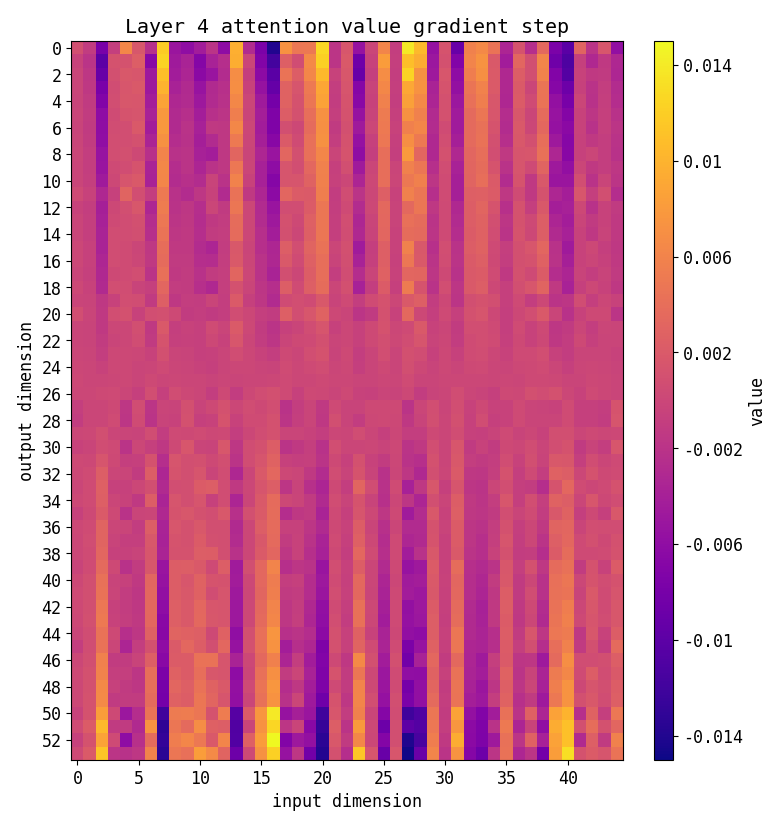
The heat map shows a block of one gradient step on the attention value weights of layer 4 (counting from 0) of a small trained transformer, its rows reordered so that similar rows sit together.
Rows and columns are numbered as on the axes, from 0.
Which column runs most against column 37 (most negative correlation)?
41
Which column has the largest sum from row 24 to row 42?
16
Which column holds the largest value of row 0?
27
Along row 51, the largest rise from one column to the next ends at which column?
8
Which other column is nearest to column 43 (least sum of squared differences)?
0
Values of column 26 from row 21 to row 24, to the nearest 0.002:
0 0 0 0
